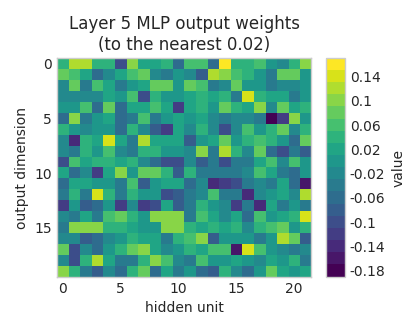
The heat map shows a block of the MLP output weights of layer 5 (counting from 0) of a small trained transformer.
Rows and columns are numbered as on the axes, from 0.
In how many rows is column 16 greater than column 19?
8
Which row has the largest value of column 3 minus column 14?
12
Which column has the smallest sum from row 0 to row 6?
5
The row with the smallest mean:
13
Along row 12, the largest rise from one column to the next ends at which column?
3
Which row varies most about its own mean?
17
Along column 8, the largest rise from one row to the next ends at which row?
14
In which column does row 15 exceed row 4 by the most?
10
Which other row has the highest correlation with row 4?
0
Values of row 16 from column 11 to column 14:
0.06 0.1 -0.08 0
